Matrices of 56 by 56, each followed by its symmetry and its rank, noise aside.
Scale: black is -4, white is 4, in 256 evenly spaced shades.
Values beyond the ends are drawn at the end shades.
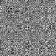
no symmetry, rank eight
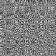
antisymmetric, rank eight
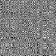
no symmetry, rank six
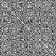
symmetric, rank six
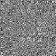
symmetric, rank six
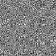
no symmetry, rank eight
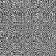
antisymmetric, rank eight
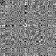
symmetric, rank six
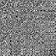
symmetric, rank seven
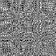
antisymmetric, rank eight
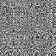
no symmetry, rank seven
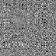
antisymmetric, rank eight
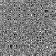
symmetric, rank eight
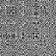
symmetric, rank eight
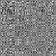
no symmetry, rank six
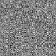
no symmetry, rank seven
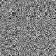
symmetric, rank eight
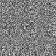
no symmetry, rank eight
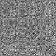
symmetric, rank eight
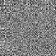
no symmetry, rank seven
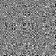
symmetric, rank seven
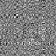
symmetric, rank six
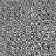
no symmetry, rank six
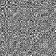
symmetric, rank eight
